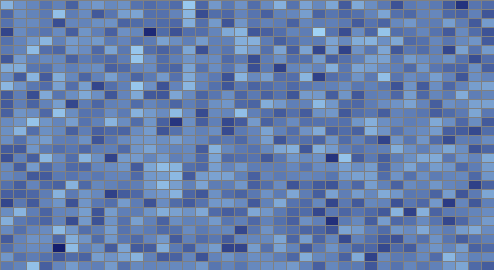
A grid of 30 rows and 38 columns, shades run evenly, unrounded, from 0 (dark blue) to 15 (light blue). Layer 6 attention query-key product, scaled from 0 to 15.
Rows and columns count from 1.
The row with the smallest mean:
23
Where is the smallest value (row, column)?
28, 5
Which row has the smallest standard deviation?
30
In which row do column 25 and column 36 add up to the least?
9
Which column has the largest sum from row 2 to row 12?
15
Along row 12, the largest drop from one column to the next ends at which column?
6
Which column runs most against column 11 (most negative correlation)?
13
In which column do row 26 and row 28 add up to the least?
19
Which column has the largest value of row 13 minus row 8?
14
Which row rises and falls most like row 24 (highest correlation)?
16
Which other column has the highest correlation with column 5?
37
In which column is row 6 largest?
11
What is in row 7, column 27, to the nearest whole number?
7
